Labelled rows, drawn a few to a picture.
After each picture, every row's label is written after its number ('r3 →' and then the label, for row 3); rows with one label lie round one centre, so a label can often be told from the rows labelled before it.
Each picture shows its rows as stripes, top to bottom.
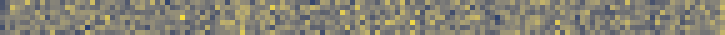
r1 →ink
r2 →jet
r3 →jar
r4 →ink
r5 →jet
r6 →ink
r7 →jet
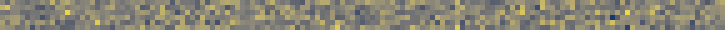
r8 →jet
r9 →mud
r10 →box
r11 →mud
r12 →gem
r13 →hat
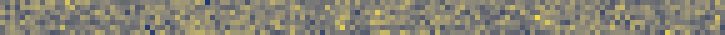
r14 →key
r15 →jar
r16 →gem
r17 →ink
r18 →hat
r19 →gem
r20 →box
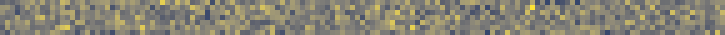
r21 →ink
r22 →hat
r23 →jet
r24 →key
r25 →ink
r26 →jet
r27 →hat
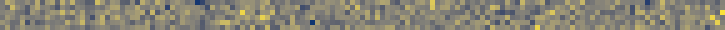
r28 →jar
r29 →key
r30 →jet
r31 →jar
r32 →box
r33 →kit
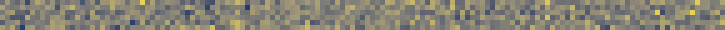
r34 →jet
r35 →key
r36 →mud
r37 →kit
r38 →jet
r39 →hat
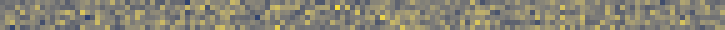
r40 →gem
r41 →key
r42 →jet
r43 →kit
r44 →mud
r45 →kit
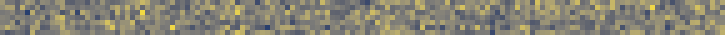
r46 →kit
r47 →box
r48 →jet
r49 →jet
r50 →jar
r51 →mud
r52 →jet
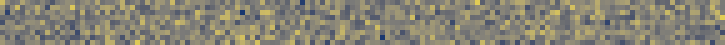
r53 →box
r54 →jar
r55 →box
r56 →jet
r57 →hat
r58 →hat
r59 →gem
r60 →hat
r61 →mud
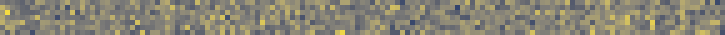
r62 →gem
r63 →mud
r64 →kit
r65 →gem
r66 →box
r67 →gem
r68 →gem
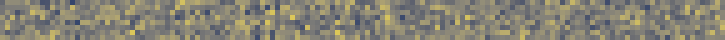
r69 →hat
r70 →key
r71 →key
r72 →box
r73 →hat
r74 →jet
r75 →jar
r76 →jar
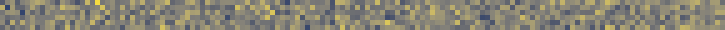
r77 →gem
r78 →jar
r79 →hat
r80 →jar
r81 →ink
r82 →kit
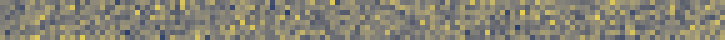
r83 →kit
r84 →jar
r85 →box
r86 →ink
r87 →box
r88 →mud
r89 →gem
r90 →key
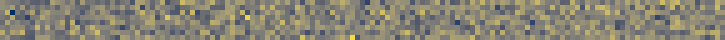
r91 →kit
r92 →box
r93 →kit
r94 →gem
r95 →mud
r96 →gem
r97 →box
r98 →kit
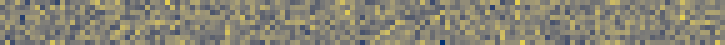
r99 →gem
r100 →jar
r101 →ink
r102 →gem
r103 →mud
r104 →kit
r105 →box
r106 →ink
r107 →kit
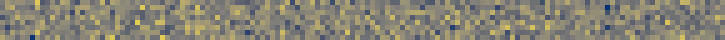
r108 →key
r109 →jet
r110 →hat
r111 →ink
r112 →box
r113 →hat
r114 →key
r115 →mud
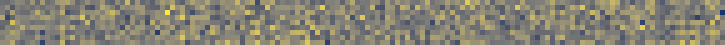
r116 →box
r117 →kit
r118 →gem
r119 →ink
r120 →gem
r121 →key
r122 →mud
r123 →mud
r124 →mud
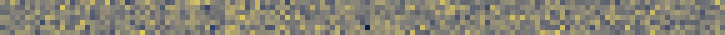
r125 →hat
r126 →key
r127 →key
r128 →kit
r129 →hat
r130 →ink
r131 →jet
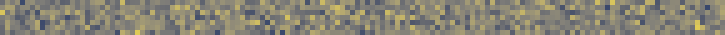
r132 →kit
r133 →hat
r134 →ink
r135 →kit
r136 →mud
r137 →jet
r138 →kit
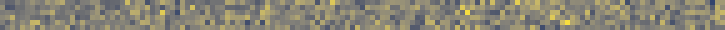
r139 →kit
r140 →kit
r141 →box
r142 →box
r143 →key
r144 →ink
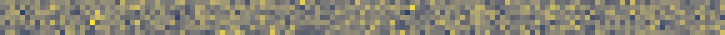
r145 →hat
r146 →jet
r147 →gem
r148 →box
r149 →ink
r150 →box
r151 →jet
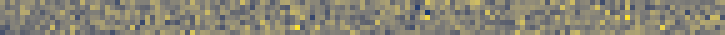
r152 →ink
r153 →ink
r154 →mud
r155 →box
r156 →box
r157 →jar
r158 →kit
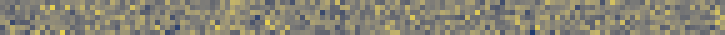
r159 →gem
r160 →ink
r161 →box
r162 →jet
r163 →kit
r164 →jet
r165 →mud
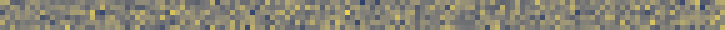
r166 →kit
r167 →jar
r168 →ink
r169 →mud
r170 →gem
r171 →key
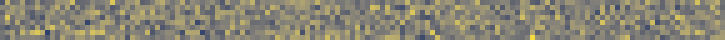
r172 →mud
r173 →hat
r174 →jet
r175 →mud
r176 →kit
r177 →jar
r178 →key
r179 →ink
